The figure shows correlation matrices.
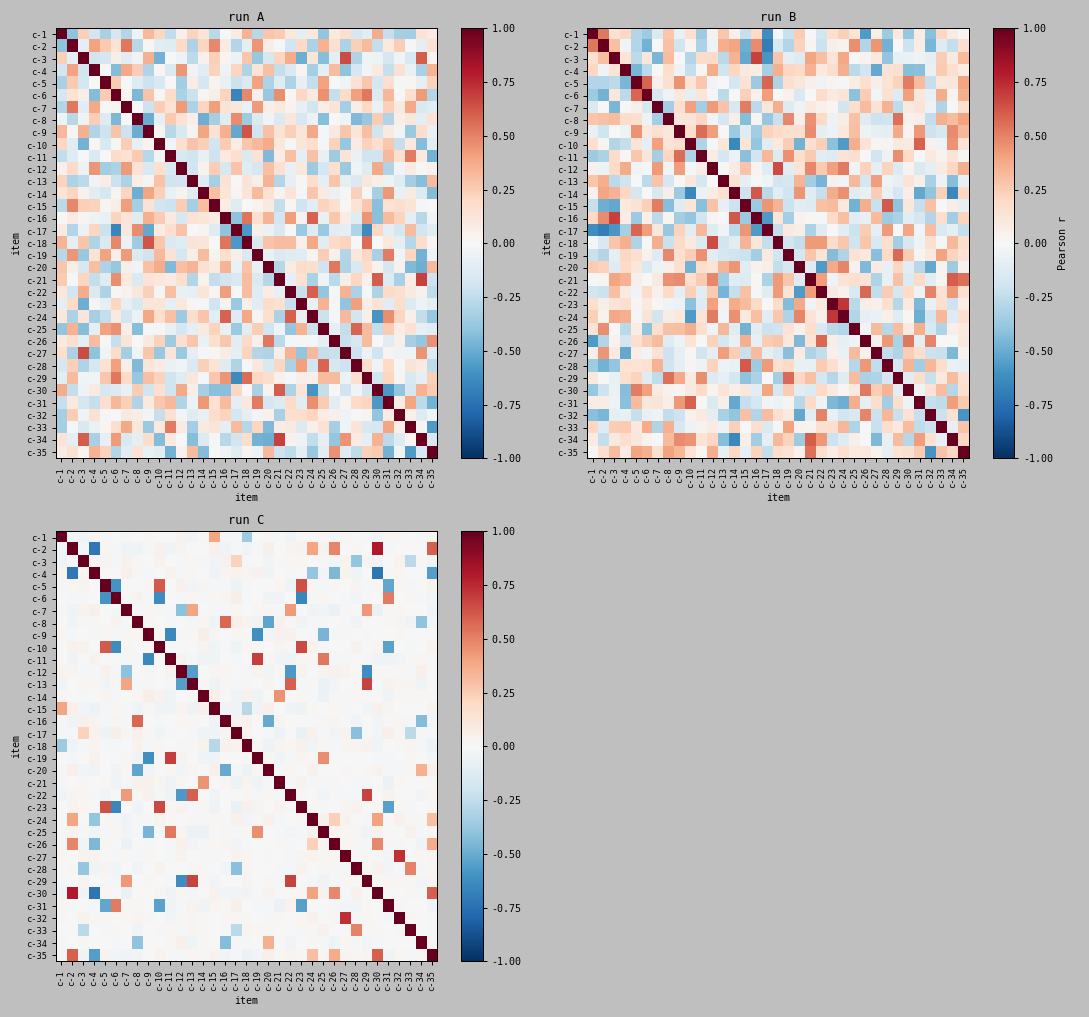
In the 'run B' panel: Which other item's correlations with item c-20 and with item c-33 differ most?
c-22
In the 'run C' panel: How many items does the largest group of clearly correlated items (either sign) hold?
6
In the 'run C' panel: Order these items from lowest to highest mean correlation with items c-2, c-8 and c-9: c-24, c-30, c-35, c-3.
c-3, c-24, c-35, c-30
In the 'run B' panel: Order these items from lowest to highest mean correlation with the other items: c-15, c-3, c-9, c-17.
c-17, c-15, c-3, c-9
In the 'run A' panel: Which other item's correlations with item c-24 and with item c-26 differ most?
c-35
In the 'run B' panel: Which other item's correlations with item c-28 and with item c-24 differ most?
c-3
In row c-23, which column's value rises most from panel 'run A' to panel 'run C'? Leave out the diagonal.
c-5
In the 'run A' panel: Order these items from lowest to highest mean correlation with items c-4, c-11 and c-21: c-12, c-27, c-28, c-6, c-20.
c-20, c-27, c-28, c-6, c-12
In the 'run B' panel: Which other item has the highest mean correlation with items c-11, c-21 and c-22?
c-34
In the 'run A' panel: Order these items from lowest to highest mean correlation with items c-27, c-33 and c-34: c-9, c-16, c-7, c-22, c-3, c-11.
c-16, c-7, c-9, c-22, c-11, c-3
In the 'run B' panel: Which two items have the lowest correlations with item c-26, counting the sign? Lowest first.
c-1, c-20
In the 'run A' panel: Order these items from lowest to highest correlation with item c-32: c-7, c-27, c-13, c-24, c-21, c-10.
c-21, c-10, c-13, c-27, c-7, c-24
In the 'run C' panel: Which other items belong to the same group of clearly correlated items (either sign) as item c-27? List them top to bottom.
c-32
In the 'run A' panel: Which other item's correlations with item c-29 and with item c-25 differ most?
c-18
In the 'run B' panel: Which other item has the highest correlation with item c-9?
c-11
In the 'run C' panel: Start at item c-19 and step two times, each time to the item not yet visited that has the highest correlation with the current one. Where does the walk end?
c-25
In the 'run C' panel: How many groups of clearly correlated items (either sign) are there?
9
